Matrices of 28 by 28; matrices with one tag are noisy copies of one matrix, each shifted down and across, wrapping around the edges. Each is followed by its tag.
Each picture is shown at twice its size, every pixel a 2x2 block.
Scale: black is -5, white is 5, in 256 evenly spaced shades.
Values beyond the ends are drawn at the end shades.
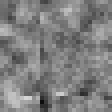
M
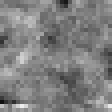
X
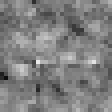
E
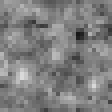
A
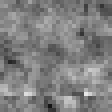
E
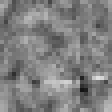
M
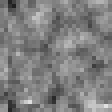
M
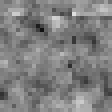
E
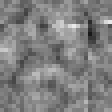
M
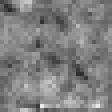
E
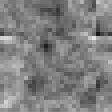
X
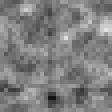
A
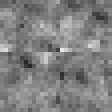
E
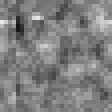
M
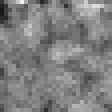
M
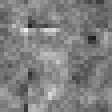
X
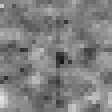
A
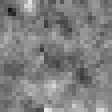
E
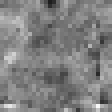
X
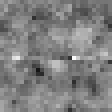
E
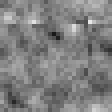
E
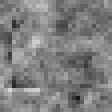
X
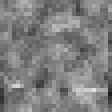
M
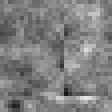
X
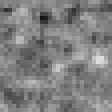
A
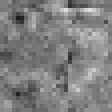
X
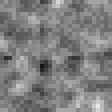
A
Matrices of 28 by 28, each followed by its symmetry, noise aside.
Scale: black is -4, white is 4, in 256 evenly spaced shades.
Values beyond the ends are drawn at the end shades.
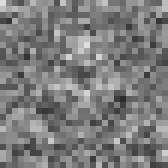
mirrored left to right.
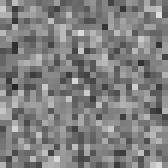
symmetric across the other diagonal.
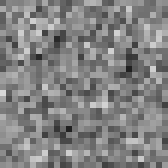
symmetric.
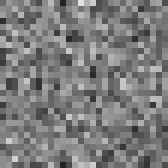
mirrored top to bottom.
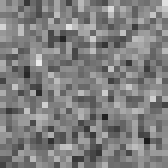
antisymmetric.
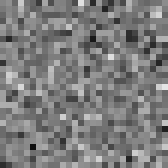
symmetric across the other diagonal.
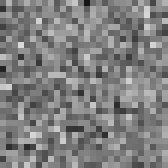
antisymmetric.
